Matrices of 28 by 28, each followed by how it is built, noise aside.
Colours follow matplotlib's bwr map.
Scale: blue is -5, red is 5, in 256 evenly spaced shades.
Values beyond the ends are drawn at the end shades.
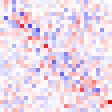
banded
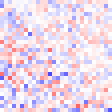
lower triangular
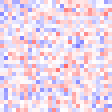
blocks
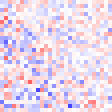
lower triangular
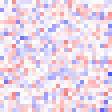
repeating rows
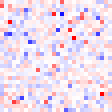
sparse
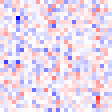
uneven columns
